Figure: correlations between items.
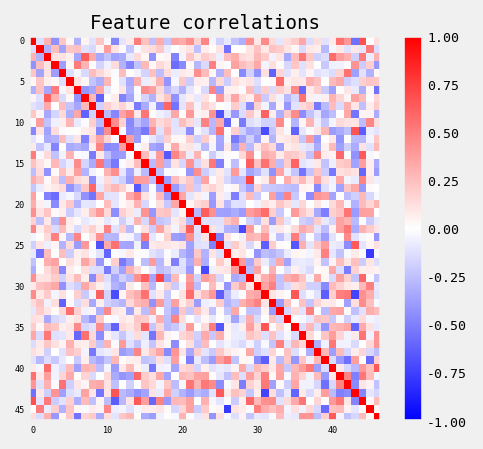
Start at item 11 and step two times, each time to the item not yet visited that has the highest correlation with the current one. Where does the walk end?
25
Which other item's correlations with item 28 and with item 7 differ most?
23
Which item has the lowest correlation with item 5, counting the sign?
18
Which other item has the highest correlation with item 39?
26
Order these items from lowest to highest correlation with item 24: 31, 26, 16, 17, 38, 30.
38, 16, 17, 26, 30, 31
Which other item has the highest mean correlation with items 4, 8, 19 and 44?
0
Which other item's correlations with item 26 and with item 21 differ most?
45
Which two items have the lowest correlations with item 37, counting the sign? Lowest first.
19, 38
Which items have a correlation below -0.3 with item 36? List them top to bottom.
6, 9, 16
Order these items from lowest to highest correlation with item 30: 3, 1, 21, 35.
35, 1, 3, 21
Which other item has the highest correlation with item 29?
17
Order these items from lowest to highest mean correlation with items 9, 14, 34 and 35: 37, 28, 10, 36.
10, 36, 37, 28
